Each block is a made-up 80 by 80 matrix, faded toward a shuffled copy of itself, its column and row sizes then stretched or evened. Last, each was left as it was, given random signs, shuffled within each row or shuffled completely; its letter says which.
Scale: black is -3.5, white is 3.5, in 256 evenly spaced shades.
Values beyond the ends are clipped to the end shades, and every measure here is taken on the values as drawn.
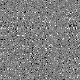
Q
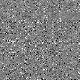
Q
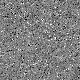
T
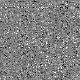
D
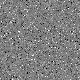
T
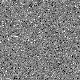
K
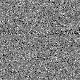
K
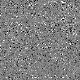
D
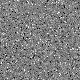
T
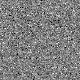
K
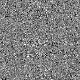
D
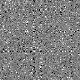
Q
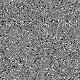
K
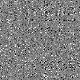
Q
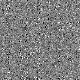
D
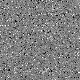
K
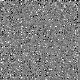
D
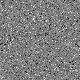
T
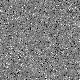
T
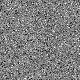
T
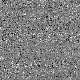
K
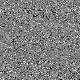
K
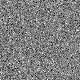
T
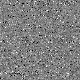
K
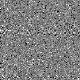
Q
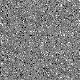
D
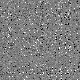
D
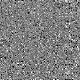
Q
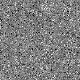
D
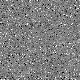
K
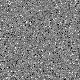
T
